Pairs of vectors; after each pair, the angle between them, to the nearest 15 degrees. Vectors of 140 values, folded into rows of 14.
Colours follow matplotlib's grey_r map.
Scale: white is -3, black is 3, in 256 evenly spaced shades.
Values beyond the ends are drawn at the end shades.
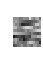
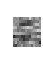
15 degrees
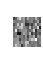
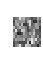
60 degrees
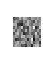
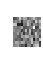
30 degrees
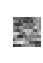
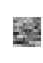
165 degrees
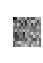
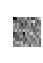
30 degrees
